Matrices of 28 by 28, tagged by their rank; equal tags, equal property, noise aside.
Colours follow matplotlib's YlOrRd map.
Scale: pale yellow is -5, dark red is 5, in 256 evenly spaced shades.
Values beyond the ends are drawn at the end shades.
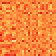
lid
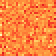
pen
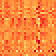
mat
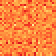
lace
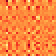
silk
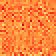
lace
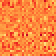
lid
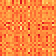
mat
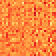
lace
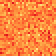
pen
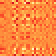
silk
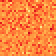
pen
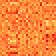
lid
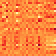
mat
